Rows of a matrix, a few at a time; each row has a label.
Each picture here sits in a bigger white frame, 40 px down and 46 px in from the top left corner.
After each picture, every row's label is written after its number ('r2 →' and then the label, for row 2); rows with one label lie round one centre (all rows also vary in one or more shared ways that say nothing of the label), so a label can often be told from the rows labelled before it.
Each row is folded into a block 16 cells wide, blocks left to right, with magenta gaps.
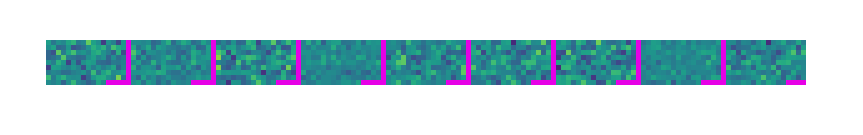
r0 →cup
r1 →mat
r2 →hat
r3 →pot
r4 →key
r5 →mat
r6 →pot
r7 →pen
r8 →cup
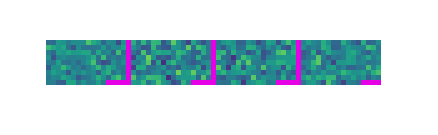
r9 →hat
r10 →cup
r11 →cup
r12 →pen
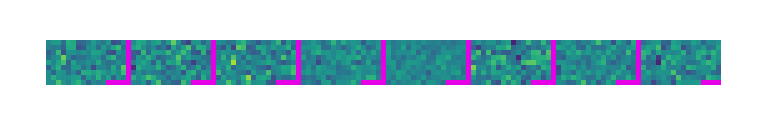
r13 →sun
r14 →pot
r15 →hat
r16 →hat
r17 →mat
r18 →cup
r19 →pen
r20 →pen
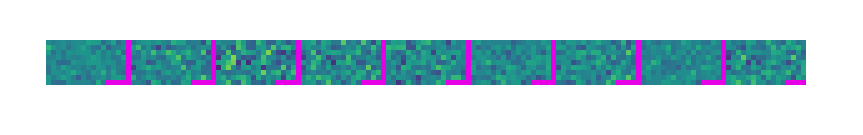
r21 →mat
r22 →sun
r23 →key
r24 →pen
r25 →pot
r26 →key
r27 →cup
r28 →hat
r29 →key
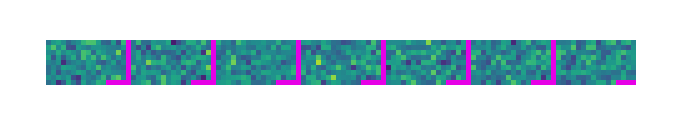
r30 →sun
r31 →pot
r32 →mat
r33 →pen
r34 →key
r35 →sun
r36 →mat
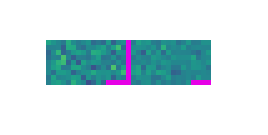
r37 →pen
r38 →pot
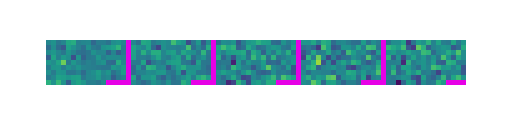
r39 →pot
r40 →cup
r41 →hat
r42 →cup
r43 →pen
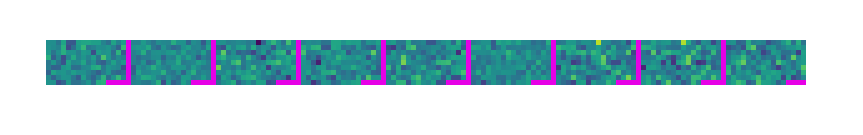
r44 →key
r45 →pen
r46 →pen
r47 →mat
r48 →pen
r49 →sun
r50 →hat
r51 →hat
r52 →key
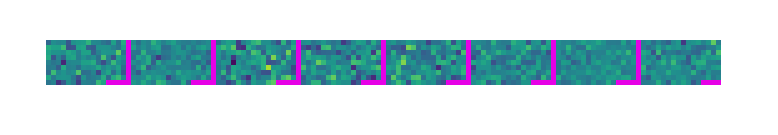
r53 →pen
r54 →mat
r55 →pot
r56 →pen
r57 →pen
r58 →key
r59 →cup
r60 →mat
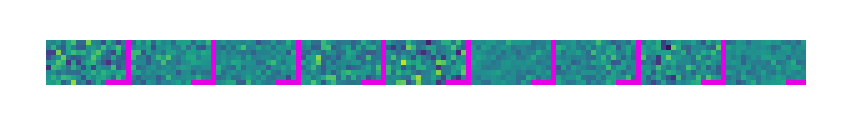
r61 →hat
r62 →sun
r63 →pot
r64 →key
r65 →cup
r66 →mat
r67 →pot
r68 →cup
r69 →hat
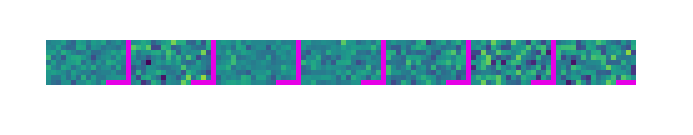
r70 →cup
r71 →mat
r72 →hat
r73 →key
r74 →cup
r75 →key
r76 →hat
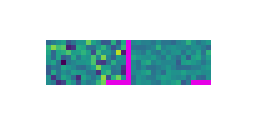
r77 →key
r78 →sun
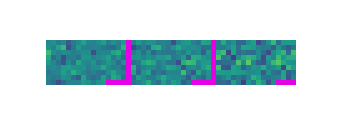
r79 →mat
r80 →sun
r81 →sun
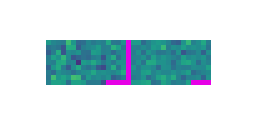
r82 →pen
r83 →pot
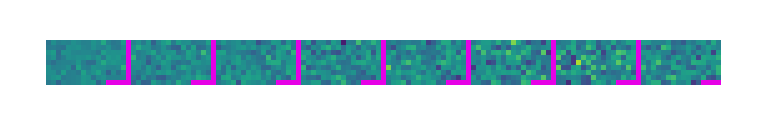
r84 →sun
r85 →sun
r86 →pen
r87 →key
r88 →pen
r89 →sun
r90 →pen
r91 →sun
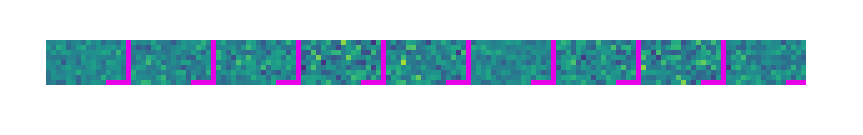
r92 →pen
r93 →cup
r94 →pot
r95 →sun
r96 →hat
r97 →hat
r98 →pot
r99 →key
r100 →cup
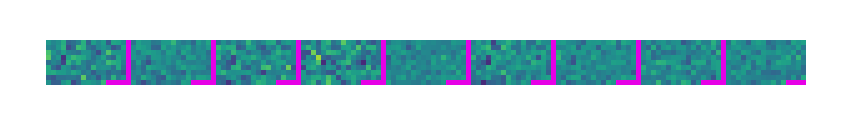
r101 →cup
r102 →pot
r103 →hat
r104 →hat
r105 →pot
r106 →pen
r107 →mat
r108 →pot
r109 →pot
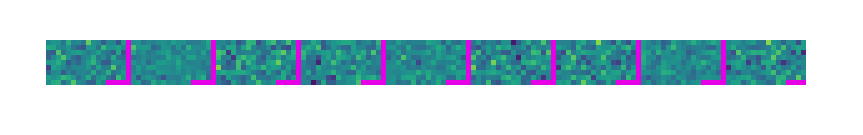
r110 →key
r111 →mat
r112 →mat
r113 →sun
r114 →pen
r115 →pen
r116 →hat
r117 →mat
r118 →key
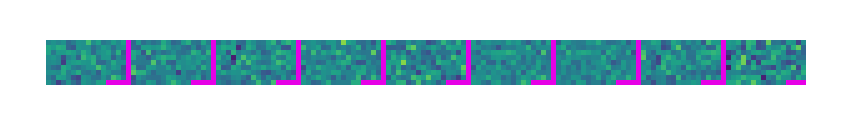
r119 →pot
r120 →hat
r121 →key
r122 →mat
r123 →key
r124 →cup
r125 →key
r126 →cup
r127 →pot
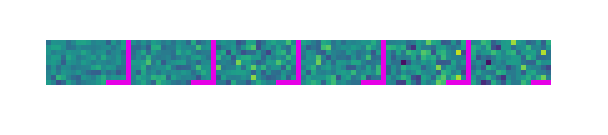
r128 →pot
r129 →pen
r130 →pen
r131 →mat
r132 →sun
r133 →cup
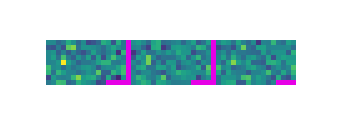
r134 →hat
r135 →sun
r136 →sun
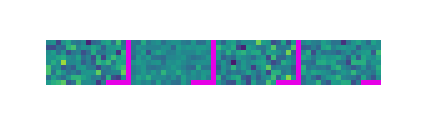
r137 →key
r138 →pen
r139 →cup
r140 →sun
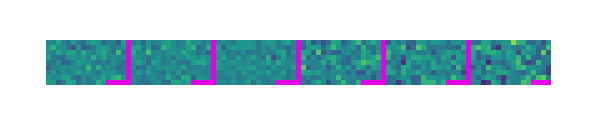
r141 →sun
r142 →key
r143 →mat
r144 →key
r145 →hat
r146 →hat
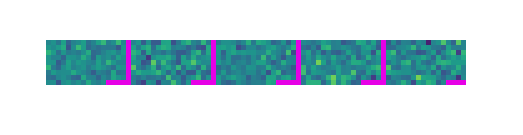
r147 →mat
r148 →mat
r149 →key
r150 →hat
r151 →hat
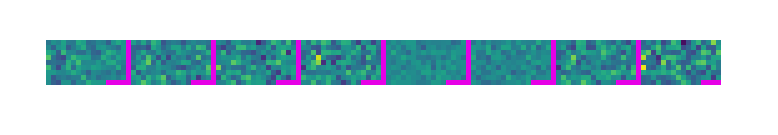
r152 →cup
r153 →cup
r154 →pen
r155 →cup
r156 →sun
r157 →key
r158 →sun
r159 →pen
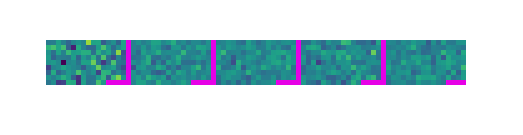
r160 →pen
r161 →hat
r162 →pen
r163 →sun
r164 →sun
